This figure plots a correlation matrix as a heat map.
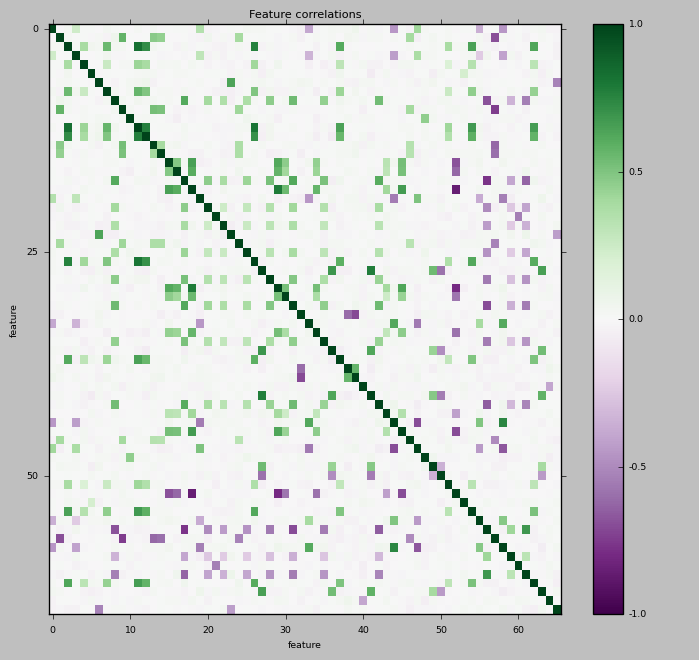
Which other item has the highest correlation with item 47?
19
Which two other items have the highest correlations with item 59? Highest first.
56, 61
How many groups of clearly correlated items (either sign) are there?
12
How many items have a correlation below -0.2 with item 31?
3
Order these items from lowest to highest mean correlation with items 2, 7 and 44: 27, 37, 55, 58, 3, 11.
3, 27, 55, 58, 37, 11
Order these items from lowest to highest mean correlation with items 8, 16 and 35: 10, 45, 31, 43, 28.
10, 43, 45, 28, 31
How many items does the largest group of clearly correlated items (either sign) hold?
12
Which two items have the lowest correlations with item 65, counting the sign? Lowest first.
6, 23
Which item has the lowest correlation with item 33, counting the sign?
47
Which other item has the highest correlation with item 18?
29
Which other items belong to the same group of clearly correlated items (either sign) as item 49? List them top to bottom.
27, 36, 41, 50, 63
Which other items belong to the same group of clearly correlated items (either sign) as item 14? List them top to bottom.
1, 9, 13, 24, 46, 57
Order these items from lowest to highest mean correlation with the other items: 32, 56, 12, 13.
56, 32, 13, 12
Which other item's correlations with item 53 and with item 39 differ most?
32
